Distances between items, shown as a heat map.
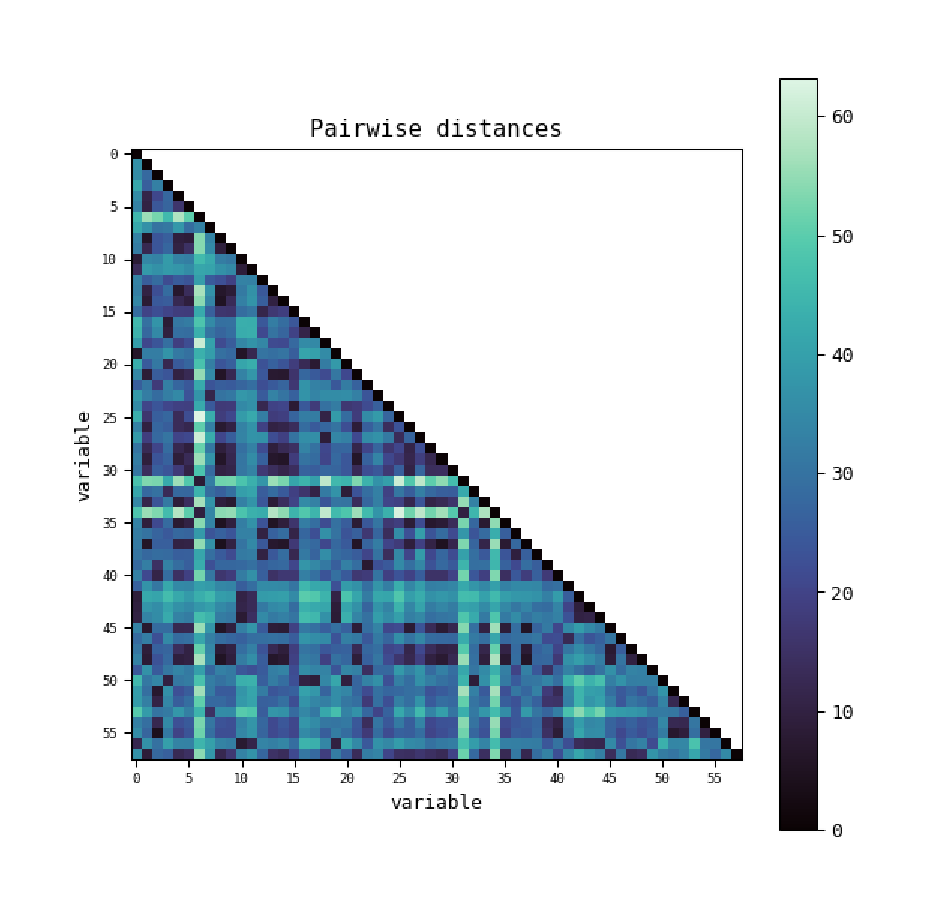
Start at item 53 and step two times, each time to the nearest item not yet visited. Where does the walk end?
23
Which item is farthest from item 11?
53
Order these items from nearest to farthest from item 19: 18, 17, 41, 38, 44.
44, 41, 38, 18, 17
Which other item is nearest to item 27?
18
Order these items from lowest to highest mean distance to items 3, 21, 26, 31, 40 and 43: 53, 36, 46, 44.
36, 46, 44, 53
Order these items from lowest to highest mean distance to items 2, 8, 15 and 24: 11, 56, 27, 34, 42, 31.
27, 56, 11, 42, 31, 34
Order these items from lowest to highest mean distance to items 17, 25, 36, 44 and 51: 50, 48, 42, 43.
48, 50, 43, 42
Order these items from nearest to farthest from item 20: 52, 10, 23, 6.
52, 23, 10, 6
